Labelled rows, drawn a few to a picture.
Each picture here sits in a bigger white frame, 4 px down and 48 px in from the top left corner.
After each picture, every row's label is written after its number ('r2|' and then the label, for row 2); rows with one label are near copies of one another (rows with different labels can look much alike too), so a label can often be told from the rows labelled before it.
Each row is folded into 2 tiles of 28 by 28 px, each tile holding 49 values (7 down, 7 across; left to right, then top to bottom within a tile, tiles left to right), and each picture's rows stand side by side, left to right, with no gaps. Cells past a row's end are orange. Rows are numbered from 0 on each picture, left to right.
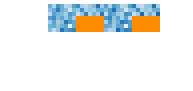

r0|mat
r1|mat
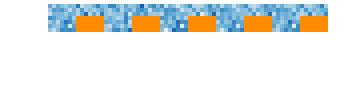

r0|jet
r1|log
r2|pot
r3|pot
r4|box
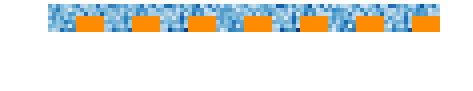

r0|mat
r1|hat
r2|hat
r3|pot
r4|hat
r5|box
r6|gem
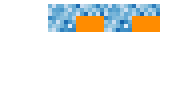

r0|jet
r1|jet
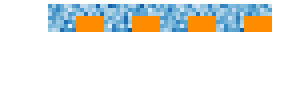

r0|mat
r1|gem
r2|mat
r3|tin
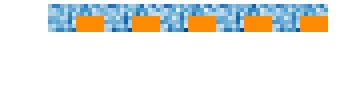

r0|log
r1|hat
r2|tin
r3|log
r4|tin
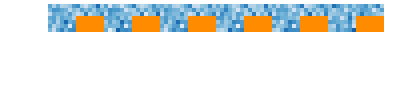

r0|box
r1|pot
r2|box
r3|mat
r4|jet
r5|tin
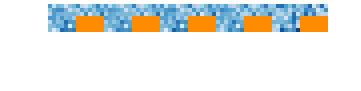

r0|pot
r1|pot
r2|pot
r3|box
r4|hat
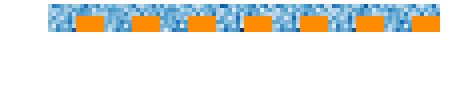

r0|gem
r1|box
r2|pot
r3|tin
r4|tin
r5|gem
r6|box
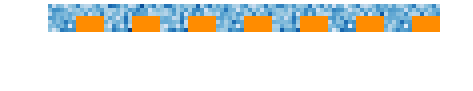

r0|pot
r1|gem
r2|log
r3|mat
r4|hat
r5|pot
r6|box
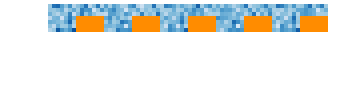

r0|hat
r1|mat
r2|gem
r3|jet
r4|gem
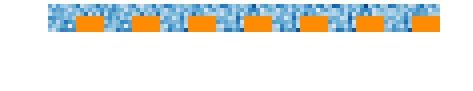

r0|jet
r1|mat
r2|tin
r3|log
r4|tin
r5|log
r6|gem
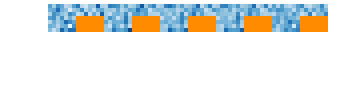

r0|mat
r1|gem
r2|hat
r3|hat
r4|box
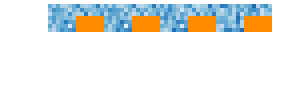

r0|box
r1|box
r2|mat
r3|log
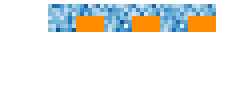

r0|hat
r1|box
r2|box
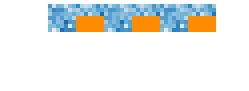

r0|pot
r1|pot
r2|pot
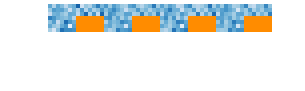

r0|jet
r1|mat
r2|mat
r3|mat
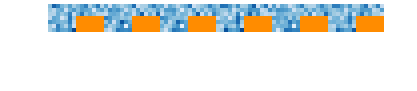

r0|tin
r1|jet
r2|jet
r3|hat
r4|pot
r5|hat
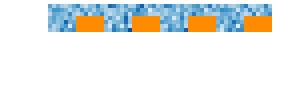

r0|box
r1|gem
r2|tin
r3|box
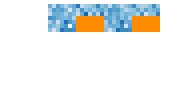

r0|jet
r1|pot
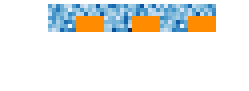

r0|mat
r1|hat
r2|jet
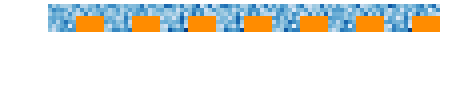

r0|box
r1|log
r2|hat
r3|hat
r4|mat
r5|jet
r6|tin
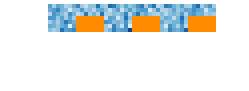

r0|mat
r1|tin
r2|gem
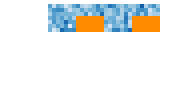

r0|pot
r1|log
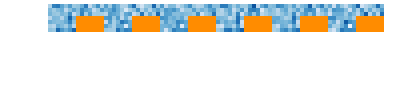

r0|hat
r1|mat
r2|pot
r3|log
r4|log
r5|jet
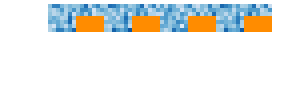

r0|log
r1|hat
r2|mat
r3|hat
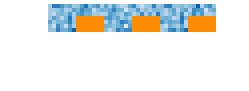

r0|gem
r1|mat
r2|log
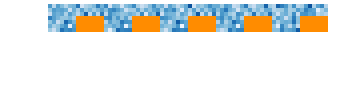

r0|jet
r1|pot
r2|jet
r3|mat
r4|gem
